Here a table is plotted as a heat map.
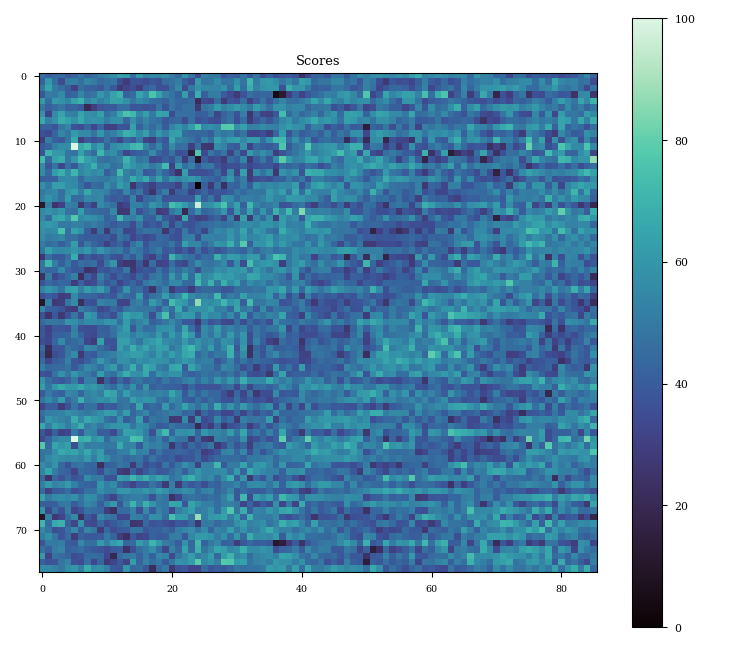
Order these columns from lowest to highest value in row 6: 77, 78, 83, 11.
77, 83, 11, 78
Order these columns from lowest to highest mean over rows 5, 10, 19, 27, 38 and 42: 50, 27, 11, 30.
50, 11, 27, 30
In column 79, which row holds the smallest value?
62
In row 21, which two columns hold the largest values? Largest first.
40, 80
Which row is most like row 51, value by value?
34
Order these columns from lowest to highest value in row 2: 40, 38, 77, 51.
51, 77, 40, 38
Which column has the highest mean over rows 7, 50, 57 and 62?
53
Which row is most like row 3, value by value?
72
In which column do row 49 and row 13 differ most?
37
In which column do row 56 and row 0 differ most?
5
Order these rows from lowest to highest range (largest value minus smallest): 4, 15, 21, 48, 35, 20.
48, 4, 15, 21, 35, 20
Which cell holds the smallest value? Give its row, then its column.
17, 24
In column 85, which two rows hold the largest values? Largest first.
13, 58
